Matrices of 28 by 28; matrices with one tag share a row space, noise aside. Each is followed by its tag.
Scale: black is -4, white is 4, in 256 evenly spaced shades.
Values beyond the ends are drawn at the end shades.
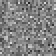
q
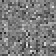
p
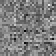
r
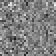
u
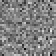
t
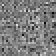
p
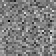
t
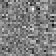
p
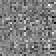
r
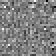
p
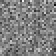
q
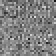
q
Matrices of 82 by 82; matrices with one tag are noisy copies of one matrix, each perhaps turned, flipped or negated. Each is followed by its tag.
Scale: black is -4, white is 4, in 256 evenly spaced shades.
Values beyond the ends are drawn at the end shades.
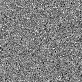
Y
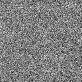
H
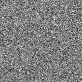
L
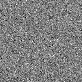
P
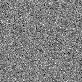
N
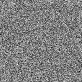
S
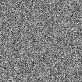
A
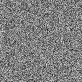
S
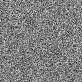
P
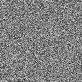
Y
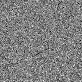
Y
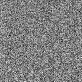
H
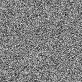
A
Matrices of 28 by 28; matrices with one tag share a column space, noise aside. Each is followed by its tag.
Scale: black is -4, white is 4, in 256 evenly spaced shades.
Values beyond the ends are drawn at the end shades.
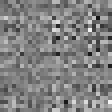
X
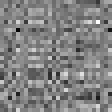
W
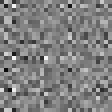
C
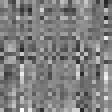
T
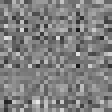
X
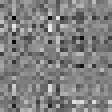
X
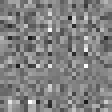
X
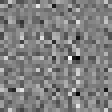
C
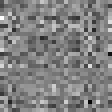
X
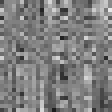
T
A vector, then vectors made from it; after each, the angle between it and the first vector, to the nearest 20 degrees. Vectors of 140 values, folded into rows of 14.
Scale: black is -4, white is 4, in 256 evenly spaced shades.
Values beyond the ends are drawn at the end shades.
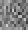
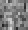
100 degrees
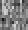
80 degrees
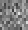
140 degrees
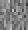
60 degrees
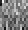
100 degrees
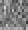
40 degrees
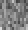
80 degrees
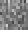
60 degrees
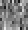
100 degrees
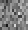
140 degrees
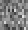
140 degrees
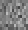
140 degrees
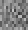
20 degrees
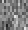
120 degrees
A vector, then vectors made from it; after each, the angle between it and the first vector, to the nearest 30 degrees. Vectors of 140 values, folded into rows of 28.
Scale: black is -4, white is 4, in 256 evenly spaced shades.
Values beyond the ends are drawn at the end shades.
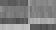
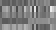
60 degrees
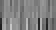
90 degrees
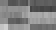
60 degrees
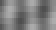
90 degrees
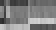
30 degrees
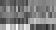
30 degrees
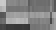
120 degrees
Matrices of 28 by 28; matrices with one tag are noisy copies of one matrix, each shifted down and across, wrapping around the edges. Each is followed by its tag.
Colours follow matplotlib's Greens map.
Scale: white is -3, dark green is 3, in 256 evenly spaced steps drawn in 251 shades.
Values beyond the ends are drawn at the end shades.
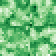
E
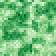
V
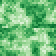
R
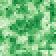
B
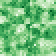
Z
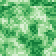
R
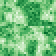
R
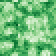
Z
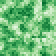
B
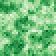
V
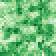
Z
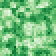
Z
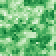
V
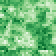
R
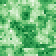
R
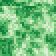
R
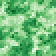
V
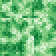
B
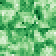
E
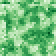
B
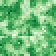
B
